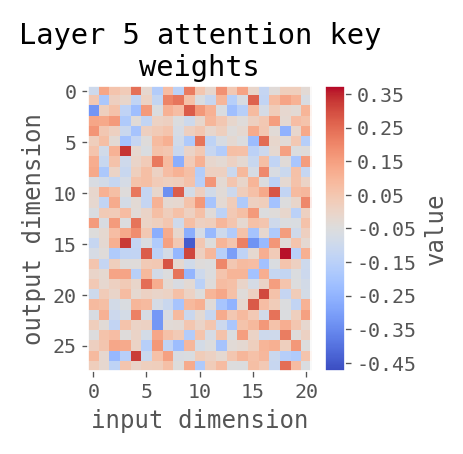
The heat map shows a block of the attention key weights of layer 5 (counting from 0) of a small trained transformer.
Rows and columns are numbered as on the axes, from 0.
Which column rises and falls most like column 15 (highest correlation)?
9
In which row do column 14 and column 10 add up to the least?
27
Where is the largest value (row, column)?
16, 18
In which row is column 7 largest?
17
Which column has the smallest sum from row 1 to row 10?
3
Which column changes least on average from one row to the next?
1
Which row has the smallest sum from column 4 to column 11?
15
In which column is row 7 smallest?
8
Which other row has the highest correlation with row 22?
10
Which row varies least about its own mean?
12
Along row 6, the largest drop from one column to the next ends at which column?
4
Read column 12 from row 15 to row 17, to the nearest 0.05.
0.1 -0.15 0.2
